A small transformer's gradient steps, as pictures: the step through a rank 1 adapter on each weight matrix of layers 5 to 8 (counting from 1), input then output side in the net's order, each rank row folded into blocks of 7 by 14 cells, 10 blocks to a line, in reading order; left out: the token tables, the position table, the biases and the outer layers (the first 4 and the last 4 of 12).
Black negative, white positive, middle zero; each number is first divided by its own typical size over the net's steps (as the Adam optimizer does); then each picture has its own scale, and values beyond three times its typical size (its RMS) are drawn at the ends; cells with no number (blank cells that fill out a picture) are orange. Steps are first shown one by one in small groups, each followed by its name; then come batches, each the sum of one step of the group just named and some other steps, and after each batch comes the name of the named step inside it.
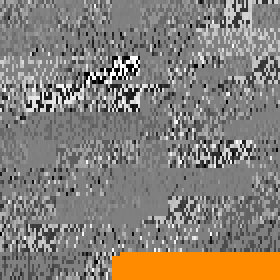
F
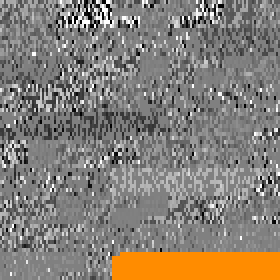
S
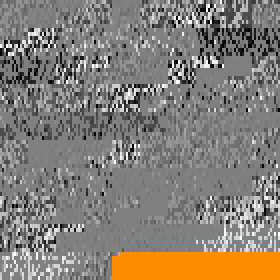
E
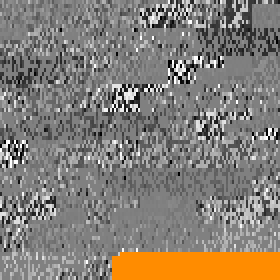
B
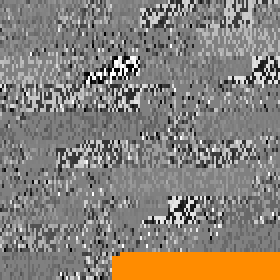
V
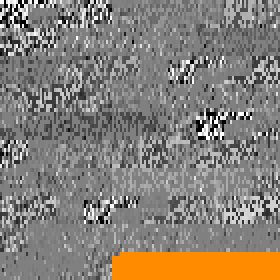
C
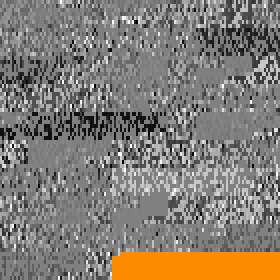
S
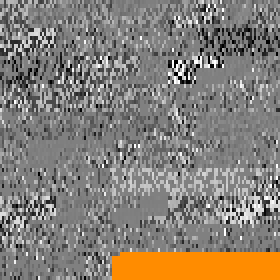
E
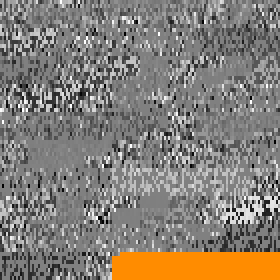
C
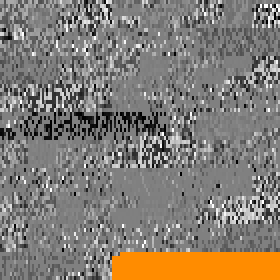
S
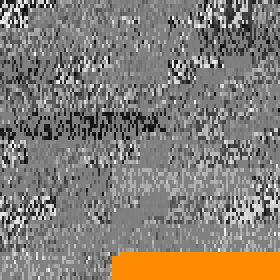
E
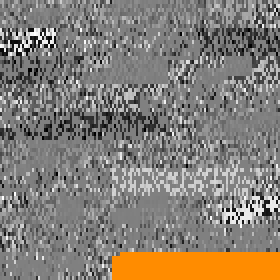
C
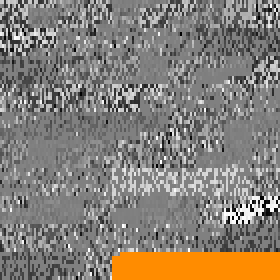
C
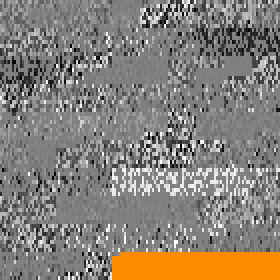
E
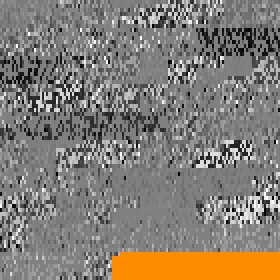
B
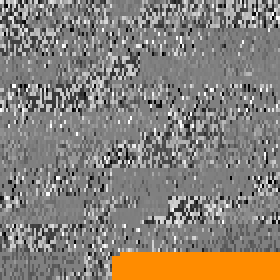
S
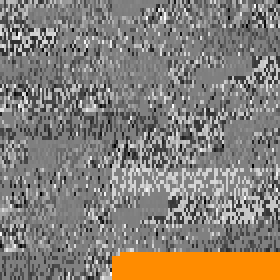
C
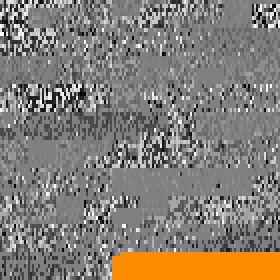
S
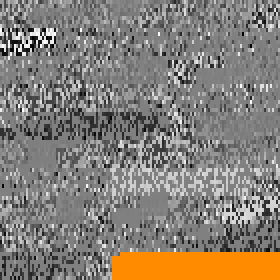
C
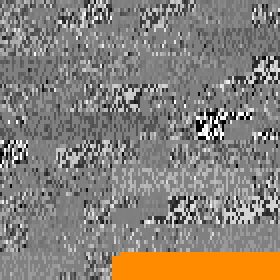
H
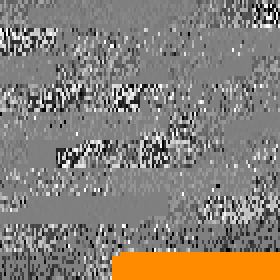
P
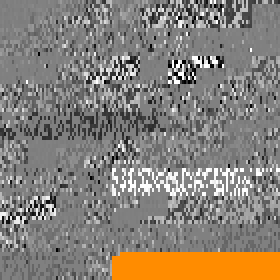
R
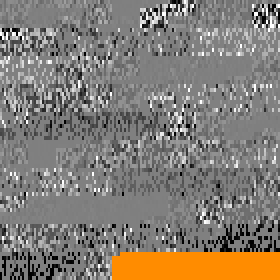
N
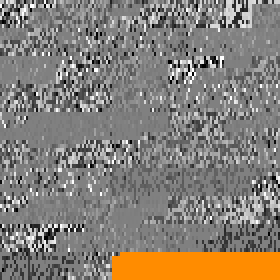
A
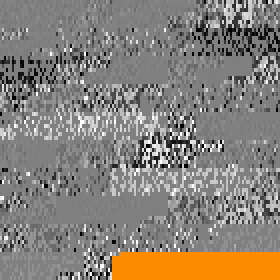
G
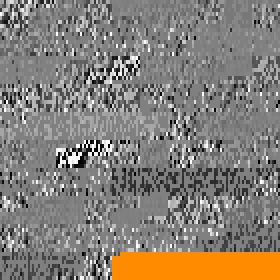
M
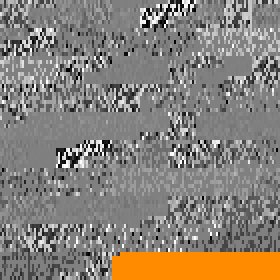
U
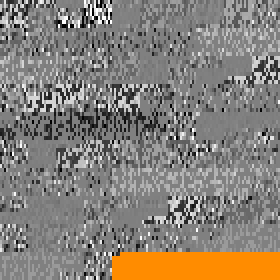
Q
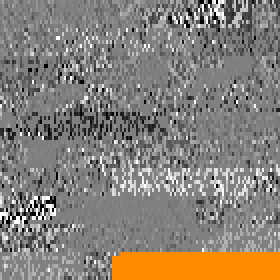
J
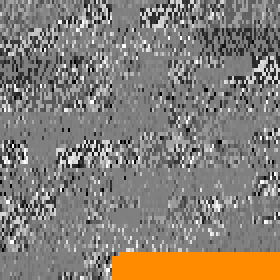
M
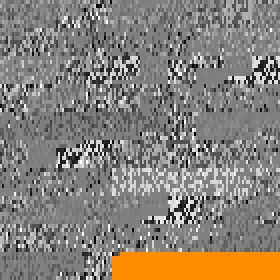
Q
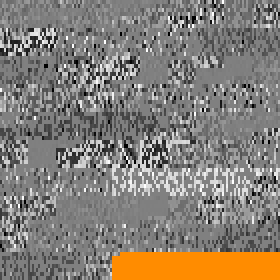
P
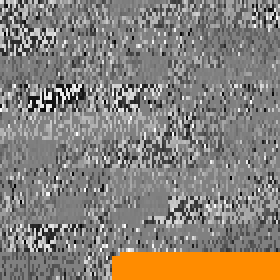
P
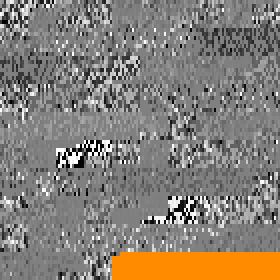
M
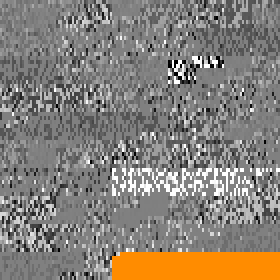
R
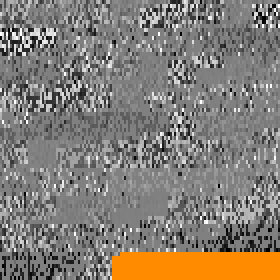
N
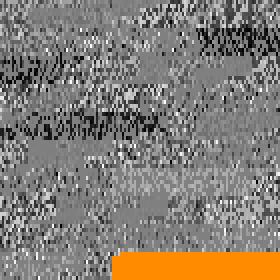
J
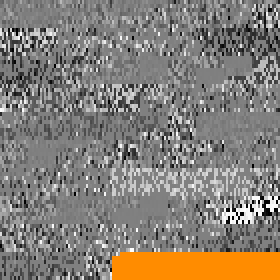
P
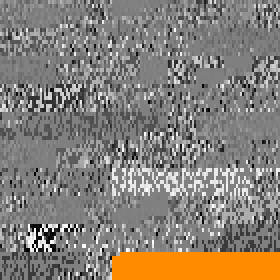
R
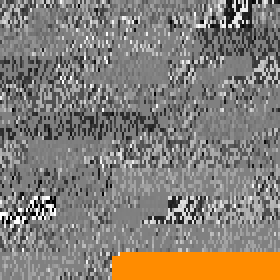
J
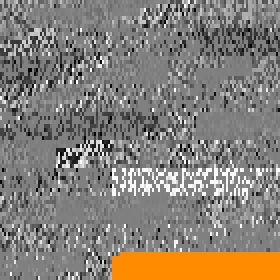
U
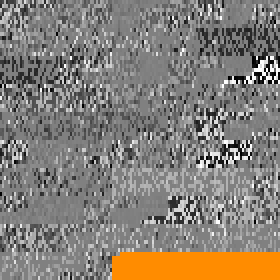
H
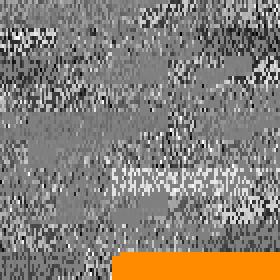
G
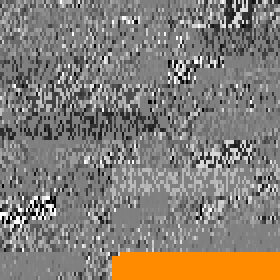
R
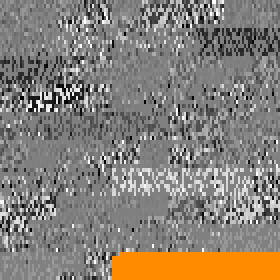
J
